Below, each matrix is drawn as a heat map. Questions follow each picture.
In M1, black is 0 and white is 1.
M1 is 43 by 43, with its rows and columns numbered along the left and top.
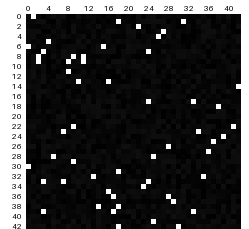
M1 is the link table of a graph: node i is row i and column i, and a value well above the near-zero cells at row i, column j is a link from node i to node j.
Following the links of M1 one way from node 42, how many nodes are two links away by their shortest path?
2
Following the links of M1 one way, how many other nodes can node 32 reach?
4
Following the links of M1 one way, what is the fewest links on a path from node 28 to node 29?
3
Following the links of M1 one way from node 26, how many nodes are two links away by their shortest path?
2
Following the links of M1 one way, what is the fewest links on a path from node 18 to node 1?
6
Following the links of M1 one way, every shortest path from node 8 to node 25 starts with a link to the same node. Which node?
node 2
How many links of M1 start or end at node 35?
2
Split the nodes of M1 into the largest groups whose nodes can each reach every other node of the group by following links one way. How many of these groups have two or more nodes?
5
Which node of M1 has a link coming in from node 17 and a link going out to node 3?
node 33
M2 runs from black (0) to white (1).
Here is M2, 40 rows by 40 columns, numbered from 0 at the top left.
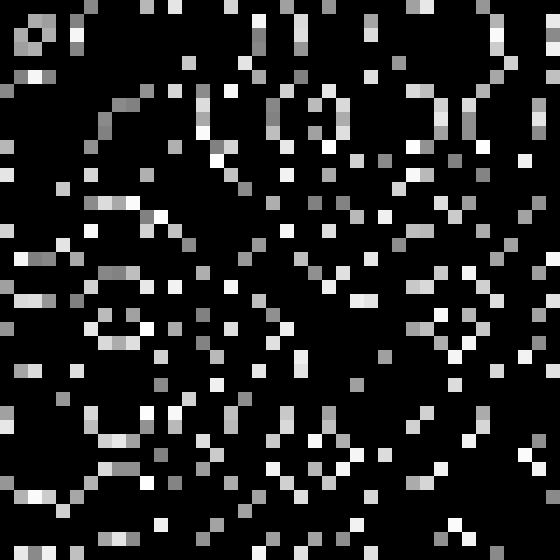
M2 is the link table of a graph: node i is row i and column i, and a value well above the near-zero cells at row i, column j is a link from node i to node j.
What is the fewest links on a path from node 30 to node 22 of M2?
3
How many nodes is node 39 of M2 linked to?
8
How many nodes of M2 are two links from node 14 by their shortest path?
9
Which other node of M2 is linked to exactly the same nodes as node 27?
node 37
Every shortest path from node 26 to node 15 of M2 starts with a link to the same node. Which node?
node 21
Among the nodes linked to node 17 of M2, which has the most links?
node 18
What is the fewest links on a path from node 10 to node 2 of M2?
4
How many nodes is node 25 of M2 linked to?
6
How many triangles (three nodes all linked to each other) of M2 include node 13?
3
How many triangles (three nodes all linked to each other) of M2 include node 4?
4
